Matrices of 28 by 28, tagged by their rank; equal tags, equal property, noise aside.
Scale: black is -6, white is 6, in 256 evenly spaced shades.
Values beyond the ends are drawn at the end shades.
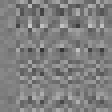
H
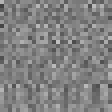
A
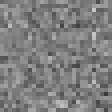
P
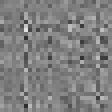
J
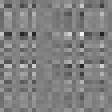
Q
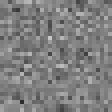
P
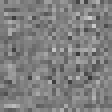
P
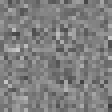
P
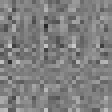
J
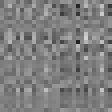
H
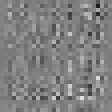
J
